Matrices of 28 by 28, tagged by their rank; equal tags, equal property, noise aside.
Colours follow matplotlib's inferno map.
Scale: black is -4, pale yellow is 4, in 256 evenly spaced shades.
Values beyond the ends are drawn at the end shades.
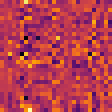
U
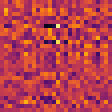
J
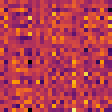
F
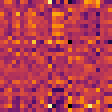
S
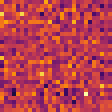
F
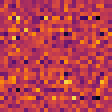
U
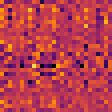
J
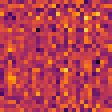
U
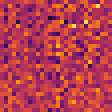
U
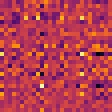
F
